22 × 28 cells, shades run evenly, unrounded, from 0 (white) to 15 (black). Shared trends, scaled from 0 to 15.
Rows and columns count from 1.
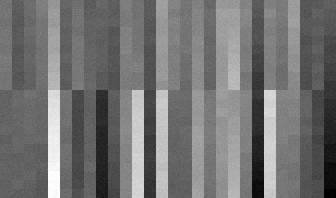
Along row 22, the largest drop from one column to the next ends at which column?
23
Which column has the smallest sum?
5
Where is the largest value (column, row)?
28, 22
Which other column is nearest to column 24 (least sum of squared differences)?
21
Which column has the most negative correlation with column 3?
20
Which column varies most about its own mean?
12
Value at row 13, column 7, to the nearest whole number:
11
